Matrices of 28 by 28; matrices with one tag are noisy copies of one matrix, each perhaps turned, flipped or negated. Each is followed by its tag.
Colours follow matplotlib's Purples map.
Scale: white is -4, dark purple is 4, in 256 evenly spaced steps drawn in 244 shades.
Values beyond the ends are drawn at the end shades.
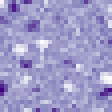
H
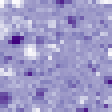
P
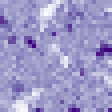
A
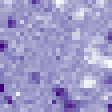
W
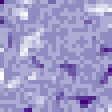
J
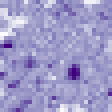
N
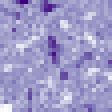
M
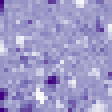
P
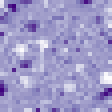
H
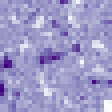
M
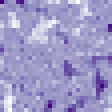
J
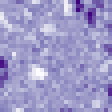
N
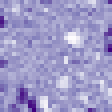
N
